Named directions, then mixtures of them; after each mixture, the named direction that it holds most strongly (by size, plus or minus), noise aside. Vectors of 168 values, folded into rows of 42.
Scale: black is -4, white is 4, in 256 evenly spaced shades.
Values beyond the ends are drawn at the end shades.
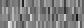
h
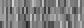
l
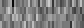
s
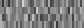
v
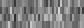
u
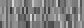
l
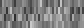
u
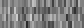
l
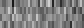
s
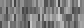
u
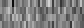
s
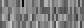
h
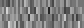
h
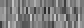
l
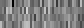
l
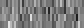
h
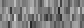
u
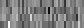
h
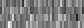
h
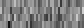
u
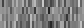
l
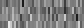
h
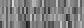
l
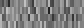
v
